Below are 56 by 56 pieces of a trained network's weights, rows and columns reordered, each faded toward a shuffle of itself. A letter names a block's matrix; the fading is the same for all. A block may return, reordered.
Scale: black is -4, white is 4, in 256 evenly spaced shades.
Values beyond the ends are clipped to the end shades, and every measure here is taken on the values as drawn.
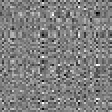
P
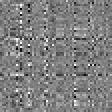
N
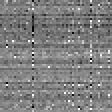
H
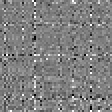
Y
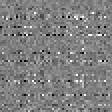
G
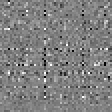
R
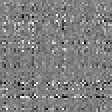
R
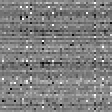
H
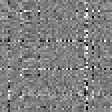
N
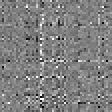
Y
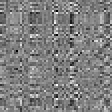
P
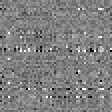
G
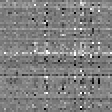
H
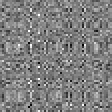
P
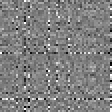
N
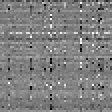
H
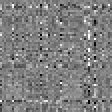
Y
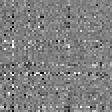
R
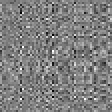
P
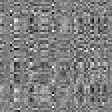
P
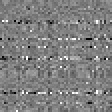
G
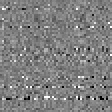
G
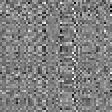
P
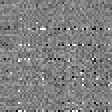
G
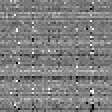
H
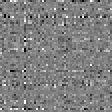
R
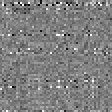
G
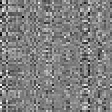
P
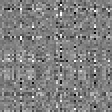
N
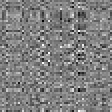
P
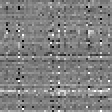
H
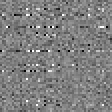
G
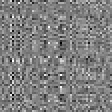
P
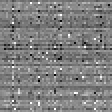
H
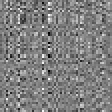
P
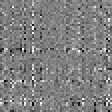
Y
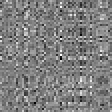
P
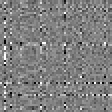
N
